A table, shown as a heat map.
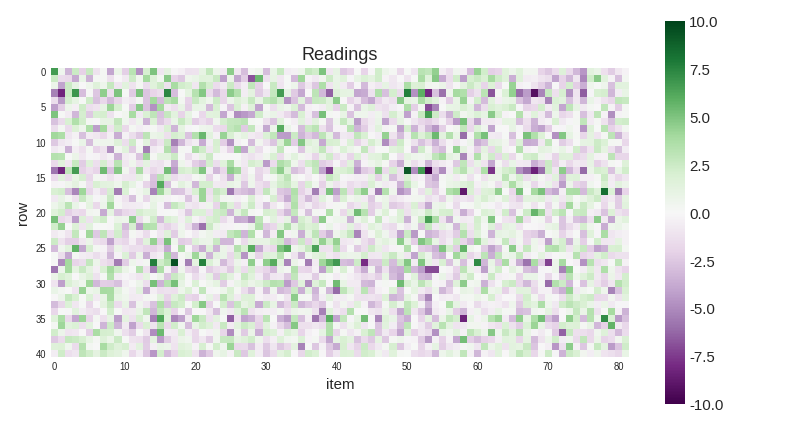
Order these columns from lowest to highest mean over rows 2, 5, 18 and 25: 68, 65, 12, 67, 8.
68, 67, 12, 8, 65
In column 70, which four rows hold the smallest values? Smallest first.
27, 30, 4, 24
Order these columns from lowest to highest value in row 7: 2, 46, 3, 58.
46, 2, 3, 58
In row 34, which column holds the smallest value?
38
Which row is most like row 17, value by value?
35
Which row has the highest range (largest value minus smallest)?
14
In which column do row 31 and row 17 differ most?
58
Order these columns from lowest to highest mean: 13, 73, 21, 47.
13, 47, 73, 21
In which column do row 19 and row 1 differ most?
28
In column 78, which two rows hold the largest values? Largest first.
17, 35
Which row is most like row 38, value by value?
7
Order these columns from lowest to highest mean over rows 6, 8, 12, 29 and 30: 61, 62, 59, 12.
12, 61, 59, 62
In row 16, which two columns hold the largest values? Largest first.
15, 65
